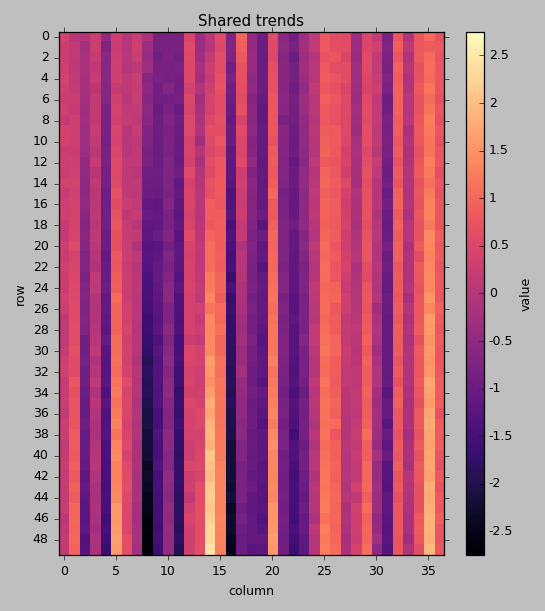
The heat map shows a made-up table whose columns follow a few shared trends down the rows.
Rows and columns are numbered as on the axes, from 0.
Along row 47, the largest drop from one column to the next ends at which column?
16
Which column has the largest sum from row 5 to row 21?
35
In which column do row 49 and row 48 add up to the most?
14
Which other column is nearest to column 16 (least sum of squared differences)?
8
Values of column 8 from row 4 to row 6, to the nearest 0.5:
-0.5 -0.5 -0.5
